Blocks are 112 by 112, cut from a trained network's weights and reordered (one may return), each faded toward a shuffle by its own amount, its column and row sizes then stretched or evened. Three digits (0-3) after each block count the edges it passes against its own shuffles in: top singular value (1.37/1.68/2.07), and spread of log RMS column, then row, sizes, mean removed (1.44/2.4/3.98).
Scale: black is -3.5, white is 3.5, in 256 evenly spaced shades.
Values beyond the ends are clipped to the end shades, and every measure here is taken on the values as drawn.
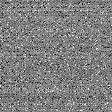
1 0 1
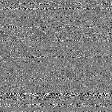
1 0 3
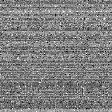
3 0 1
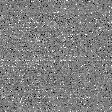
0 0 1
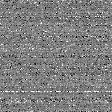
2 0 2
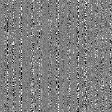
2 3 0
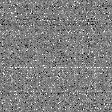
1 1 1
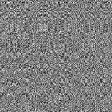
3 1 1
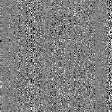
2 3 0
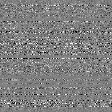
1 0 3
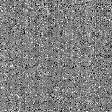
1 0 1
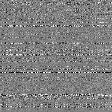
3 0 3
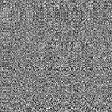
3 1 2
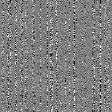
2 3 0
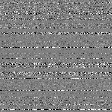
1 0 3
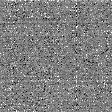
1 1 0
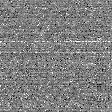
2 0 1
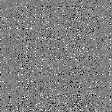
0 2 2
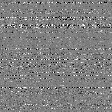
1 0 3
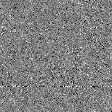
1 1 1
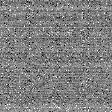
2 1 0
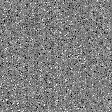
0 0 0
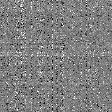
1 2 0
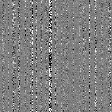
1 3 0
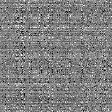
3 2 0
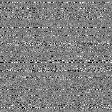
0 0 3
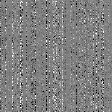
2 3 0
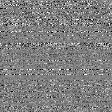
0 0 3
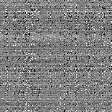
3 2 1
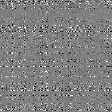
1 2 3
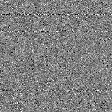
2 0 1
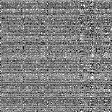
3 2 0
